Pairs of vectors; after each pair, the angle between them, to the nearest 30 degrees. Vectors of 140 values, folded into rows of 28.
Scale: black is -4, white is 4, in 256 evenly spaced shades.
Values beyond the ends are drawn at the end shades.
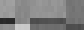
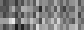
120 degrees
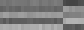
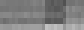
60 degrees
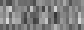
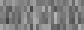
150 degrees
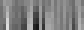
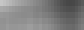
90 degrees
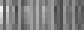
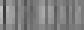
60 degrees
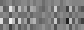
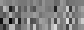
150 degrees
